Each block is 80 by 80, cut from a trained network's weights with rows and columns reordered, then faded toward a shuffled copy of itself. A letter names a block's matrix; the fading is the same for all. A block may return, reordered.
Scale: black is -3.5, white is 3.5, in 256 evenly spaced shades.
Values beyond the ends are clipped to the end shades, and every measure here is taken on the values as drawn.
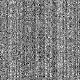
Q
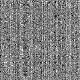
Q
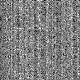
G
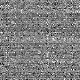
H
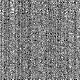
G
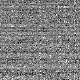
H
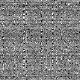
H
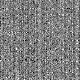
G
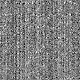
Q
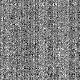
G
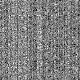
Q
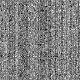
G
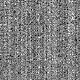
G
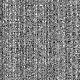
Q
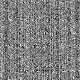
G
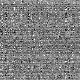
H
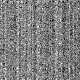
Q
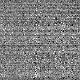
H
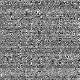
H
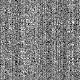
G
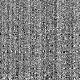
G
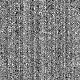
G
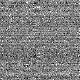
H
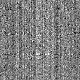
Q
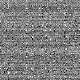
H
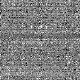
H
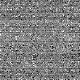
H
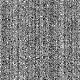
G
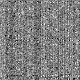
G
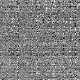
H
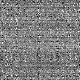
H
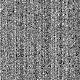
Q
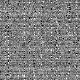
H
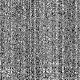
Q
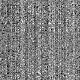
Q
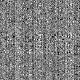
G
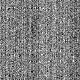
Q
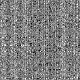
Q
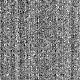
G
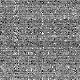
H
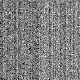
Q
